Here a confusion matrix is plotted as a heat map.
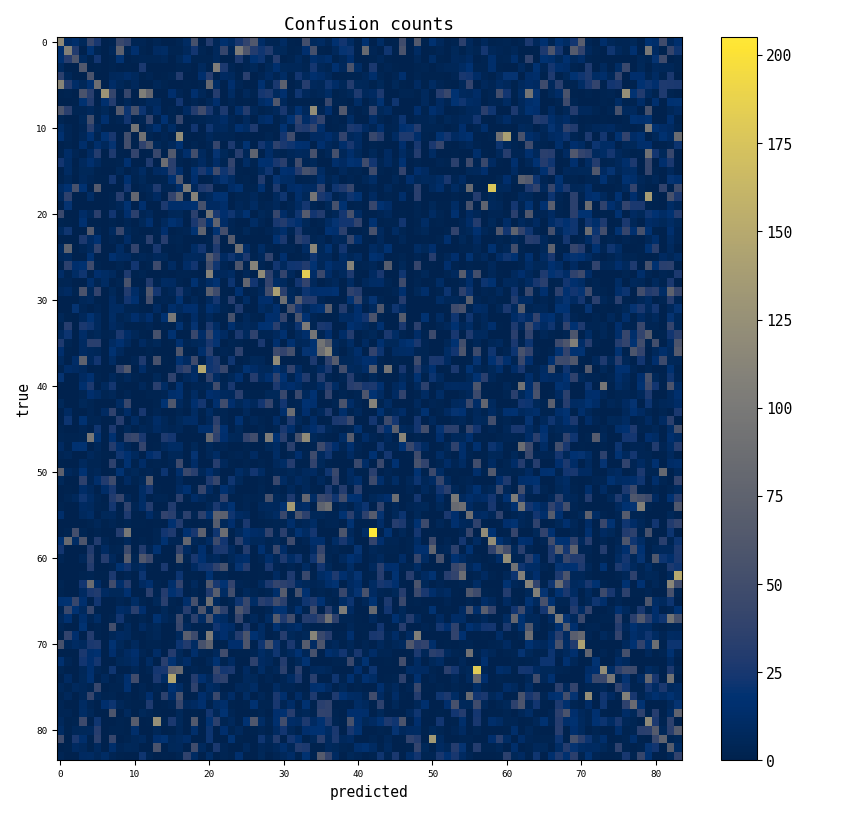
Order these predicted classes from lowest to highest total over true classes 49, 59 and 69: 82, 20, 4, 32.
32, 82, 4, 20
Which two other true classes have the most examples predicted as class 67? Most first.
63, 59
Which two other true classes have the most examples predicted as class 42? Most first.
57, 66
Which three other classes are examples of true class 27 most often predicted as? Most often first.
33, 20, 54
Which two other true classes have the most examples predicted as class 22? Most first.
57, 55
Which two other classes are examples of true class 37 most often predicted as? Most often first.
29, 3
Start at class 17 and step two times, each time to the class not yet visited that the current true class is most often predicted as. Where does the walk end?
1
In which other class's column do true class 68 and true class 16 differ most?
62
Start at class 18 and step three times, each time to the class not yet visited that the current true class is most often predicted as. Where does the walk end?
26
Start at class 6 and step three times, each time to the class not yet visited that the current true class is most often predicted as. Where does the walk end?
55
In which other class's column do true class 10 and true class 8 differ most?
34
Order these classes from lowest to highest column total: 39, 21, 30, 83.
39, 30, 83, 21
